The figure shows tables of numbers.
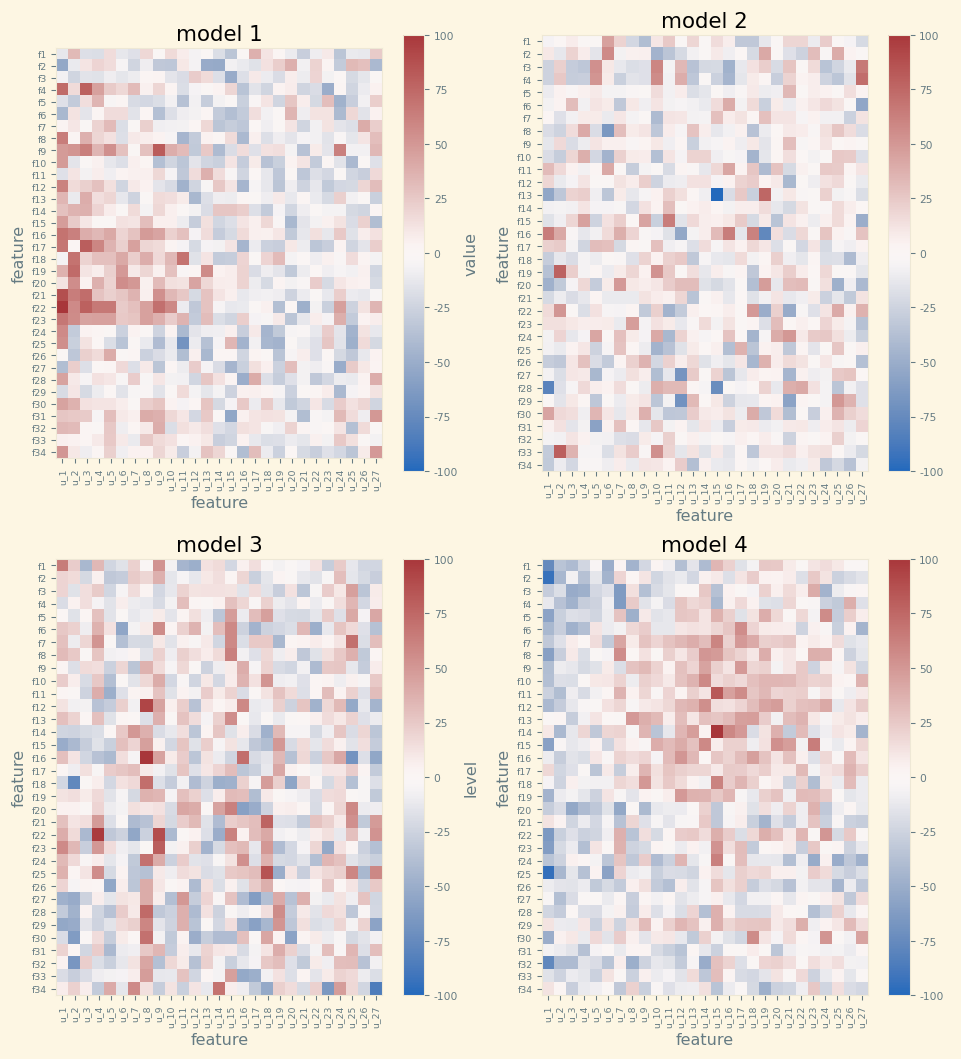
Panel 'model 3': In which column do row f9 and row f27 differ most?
u_16
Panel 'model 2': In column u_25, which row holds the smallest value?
f20
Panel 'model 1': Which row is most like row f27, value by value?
f6
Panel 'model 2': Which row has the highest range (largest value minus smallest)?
f13
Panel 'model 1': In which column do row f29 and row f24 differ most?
u_1
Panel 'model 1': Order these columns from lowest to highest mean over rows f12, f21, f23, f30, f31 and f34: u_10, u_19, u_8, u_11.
u_19, u_11, u_10, u_8
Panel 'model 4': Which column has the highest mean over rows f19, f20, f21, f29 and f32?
u_23
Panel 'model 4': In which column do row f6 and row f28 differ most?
u_17
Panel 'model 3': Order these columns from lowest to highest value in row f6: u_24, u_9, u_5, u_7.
u_7, u_5, u_24, u_9
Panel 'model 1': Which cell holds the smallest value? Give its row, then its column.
f25, u_11
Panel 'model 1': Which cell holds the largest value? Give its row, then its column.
f22, u_1
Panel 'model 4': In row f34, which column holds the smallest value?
u_19
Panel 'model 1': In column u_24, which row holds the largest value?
f9
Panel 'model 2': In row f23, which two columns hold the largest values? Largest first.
u_8, u_20
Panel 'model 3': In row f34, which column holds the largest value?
u_14
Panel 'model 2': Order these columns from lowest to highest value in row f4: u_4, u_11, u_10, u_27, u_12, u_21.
u_4, u_11, u_21, u_12, u_10, u_27
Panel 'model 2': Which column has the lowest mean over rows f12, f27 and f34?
u_21
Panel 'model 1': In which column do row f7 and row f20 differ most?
u_6
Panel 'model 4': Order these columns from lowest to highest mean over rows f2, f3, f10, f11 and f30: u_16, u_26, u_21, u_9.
u_26, u_9, u_16, u_21
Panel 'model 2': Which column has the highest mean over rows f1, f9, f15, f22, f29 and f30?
u_25
